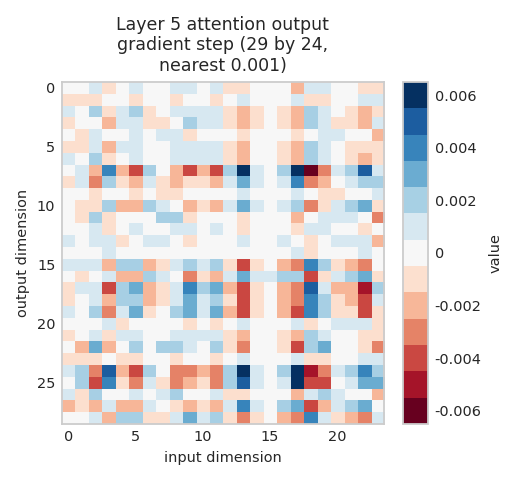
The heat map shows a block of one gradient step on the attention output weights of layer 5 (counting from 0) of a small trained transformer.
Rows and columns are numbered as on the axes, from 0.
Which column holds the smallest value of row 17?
22
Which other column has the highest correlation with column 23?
1
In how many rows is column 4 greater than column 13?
16
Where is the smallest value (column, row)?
18, 7
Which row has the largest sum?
24
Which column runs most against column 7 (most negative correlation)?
23
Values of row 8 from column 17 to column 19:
0.004 -0.003 -0.002
